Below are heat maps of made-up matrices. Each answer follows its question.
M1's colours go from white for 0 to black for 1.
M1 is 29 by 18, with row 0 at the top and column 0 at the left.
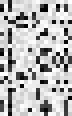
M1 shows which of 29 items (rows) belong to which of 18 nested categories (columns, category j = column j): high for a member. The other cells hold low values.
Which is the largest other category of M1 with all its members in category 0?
10
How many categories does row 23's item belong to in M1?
2
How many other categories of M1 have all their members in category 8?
3
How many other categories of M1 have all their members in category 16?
6
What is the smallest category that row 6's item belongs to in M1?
6
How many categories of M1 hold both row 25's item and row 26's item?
4
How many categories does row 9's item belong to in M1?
4
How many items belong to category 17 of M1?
6
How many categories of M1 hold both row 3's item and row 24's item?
0
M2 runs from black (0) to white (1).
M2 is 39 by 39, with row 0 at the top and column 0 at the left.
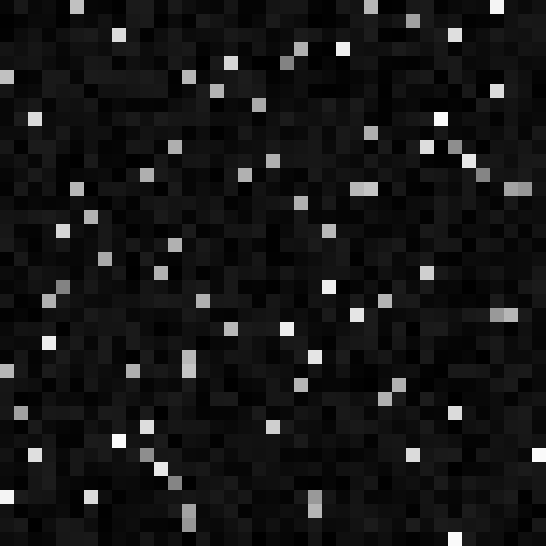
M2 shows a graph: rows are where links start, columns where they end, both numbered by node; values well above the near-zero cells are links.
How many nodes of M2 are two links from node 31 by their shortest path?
1
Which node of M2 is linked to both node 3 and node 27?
node 21
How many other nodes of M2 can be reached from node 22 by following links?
11
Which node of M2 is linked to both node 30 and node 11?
node 19
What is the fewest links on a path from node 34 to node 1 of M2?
5
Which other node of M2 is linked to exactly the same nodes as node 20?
node 16
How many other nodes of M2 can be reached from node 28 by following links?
5
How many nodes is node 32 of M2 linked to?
4
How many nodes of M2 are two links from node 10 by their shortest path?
6
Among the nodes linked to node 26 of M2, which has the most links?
node 13
